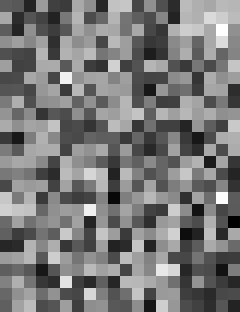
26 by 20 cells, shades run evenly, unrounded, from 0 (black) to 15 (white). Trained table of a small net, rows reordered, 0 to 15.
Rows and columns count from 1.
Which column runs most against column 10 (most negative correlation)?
3
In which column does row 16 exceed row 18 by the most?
13
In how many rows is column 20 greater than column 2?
13
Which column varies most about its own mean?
19
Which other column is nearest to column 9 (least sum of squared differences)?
15
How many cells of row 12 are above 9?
3
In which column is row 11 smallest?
16
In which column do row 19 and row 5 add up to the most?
18
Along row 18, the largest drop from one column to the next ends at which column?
17
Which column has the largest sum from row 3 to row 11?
10
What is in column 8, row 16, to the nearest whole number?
7
